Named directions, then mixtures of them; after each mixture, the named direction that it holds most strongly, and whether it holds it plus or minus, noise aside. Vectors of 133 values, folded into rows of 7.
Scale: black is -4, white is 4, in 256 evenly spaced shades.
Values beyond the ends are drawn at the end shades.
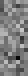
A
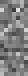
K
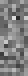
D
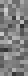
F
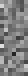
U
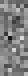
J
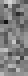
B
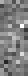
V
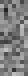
F, minus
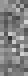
J, plus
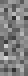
D, minus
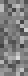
A, minus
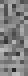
F, minus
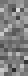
K, plus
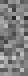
D, minus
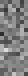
F, minus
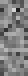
K, minus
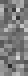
K, plus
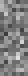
A, minus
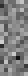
U, minus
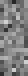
K, minus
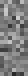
F, plus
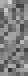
U, plus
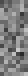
U, minus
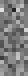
K, plus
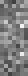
V, plus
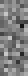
V, minus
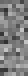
F, minus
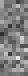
A, minus
